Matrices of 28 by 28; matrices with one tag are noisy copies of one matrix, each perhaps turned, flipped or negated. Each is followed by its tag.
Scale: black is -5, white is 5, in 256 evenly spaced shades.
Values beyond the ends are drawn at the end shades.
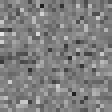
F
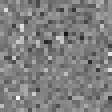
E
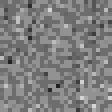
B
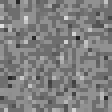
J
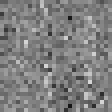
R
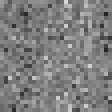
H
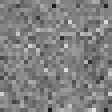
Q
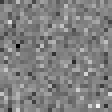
Q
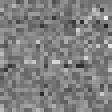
R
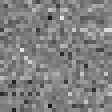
B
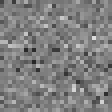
R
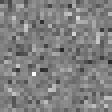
F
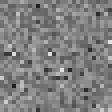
E
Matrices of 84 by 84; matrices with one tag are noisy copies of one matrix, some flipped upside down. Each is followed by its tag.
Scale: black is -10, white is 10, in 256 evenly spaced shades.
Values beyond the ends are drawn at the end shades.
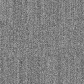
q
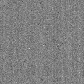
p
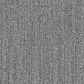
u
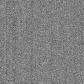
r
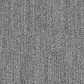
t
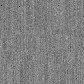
t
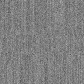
t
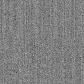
u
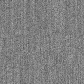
t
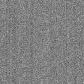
r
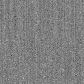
u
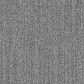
u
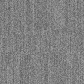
t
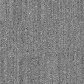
q
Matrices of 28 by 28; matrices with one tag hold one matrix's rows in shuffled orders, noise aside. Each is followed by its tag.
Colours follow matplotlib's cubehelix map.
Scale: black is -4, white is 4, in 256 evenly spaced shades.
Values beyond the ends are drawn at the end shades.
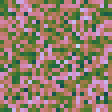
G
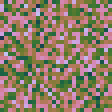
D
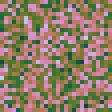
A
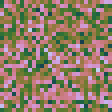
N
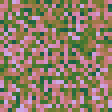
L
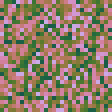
D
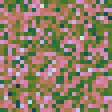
G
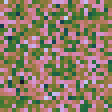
A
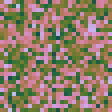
A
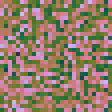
G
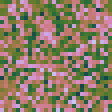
G
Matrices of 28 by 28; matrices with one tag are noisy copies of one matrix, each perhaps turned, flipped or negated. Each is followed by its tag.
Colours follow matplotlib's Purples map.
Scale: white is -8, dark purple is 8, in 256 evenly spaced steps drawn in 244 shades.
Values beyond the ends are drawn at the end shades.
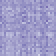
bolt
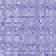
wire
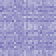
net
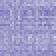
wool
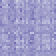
bolt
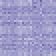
net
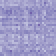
wool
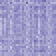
wire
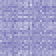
net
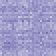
net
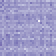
wire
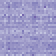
bolt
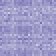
net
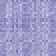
net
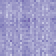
net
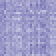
wool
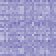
bolt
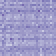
wire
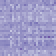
wool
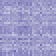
net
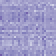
wool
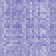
wool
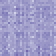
bolt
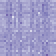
net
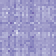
bolt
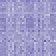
net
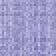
wire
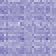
bolt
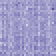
wire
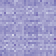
net
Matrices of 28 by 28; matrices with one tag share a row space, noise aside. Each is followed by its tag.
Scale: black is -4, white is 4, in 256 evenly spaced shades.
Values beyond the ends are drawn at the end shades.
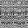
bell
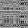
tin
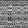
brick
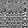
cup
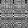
bell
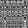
cup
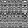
cup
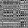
tin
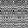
bell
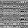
tin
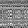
brick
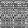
bell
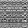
cup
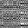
tin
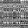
tin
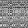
brick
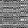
tin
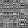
tin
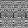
bell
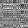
tin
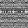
bell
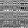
tin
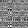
brick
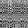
brick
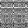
bell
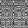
bell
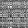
brick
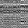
tin
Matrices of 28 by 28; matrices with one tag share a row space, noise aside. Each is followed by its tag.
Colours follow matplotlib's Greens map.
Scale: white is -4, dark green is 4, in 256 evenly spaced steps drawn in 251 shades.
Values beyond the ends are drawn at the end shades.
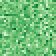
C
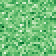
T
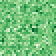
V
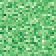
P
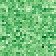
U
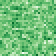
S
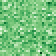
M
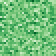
P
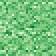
P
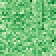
U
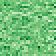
S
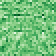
U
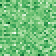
C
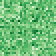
V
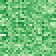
U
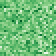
C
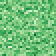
P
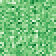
V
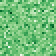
P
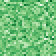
C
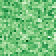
S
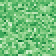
P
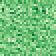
V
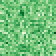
T
